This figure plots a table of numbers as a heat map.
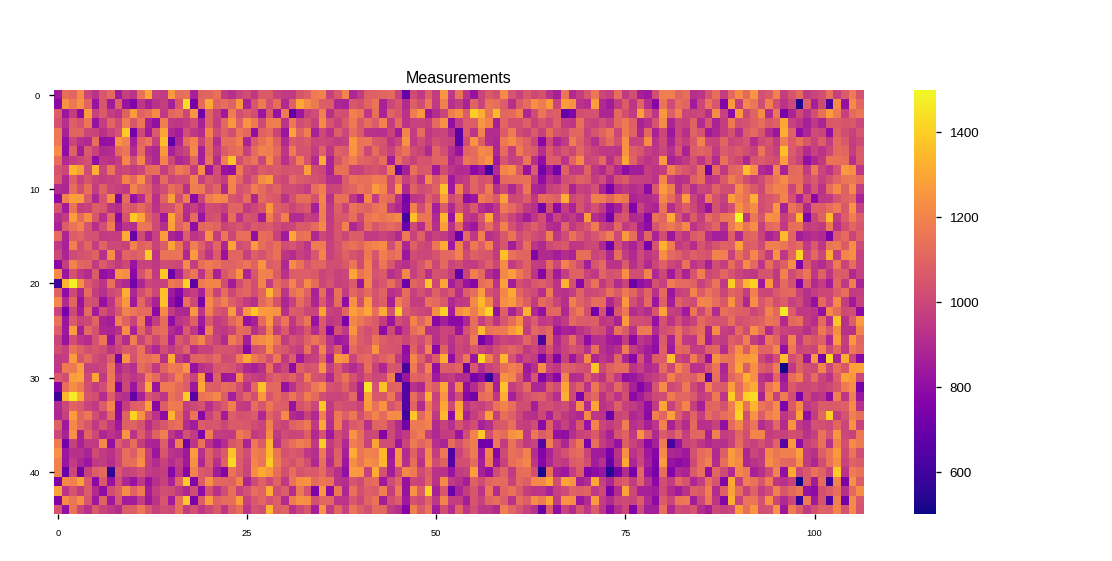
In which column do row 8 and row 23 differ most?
57
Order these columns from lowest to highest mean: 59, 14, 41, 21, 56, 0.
0, 21, 56, 14, 41, 59
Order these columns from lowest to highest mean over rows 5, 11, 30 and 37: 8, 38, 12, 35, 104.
8, 38, 12, 104, 35
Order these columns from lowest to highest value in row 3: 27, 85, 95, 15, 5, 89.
5, 85, 15, 27, 95, 89
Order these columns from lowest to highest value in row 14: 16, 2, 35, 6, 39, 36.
39, 36, 6, 16, 2, 35
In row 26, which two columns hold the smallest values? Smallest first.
64, 56
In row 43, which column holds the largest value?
17
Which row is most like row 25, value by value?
36
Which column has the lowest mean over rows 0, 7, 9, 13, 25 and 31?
46
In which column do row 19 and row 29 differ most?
96
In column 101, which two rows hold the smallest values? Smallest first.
28, 23
